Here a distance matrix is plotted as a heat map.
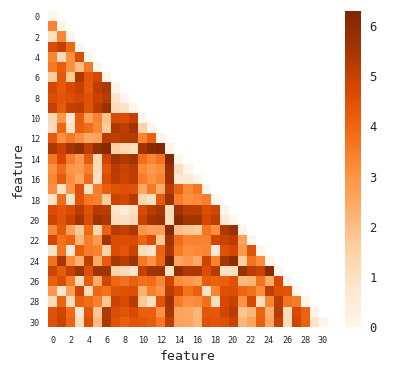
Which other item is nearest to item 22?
12
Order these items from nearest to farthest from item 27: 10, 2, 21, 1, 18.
1, 10, 2, 18, 21
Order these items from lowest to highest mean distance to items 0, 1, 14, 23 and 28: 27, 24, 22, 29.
27, 24, 29, 22
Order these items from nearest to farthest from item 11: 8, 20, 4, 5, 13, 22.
5, 4, 22, 8, 20, 13
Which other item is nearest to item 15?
16
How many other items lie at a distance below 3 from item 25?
6
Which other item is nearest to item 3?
29
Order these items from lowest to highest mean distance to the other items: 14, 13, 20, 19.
14, 19, 20, 13
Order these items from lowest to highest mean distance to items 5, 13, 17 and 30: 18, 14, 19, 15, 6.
15, 14, 19, 18, 6
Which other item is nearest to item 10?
2
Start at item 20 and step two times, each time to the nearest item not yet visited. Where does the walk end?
8
